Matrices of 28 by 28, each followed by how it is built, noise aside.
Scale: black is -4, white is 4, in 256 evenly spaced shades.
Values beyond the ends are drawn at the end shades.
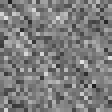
Toeplitz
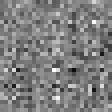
low rank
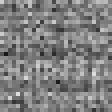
blocks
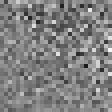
upper triangular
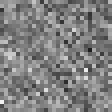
Toeplitz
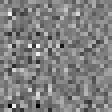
low rank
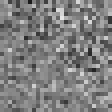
upper triangular
